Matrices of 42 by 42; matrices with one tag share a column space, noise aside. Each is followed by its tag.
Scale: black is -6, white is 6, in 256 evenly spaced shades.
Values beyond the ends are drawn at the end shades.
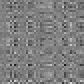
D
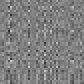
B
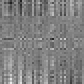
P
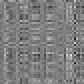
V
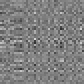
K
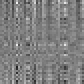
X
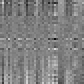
P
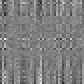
P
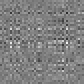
K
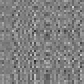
B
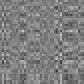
B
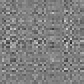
K
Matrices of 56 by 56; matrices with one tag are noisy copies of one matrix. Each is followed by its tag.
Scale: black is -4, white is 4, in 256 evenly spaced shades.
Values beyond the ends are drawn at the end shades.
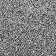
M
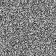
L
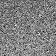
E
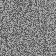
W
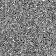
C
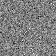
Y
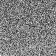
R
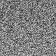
E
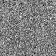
L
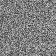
Y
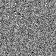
W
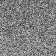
R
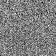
L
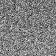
R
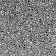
R
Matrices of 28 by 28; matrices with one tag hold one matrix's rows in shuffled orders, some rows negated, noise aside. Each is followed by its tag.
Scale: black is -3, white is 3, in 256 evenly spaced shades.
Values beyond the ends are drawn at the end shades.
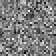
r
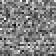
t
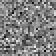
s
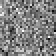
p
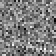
r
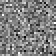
r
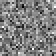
p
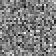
r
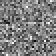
s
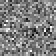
s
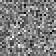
r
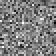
p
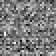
t
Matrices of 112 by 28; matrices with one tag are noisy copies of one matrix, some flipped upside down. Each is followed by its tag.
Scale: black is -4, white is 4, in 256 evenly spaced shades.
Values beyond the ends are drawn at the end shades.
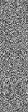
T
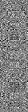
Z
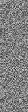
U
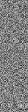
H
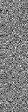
U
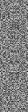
Z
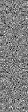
U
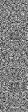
Z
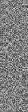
U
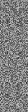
T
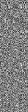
H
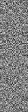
U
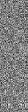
H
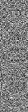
Z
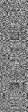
Z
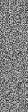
T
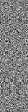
T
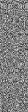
H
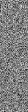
H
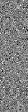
T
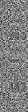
Z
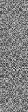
U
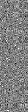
H
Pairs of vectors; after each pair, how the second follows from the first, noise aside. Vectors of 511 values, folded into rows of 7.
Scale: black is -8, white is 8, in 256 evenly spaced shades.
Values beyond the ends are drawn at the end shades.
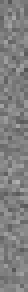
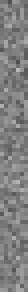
copied.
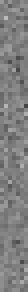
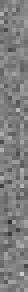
reversed.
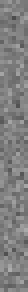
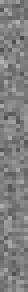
reversed.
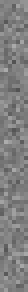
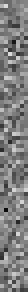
wrapped around, scaled up.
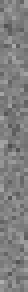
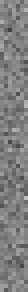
reversed.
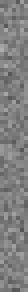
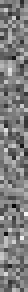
wrapped around, scaled up.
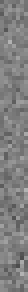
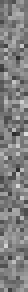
wrapped around, scaled up.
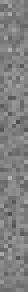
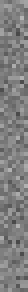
reversed, negated.
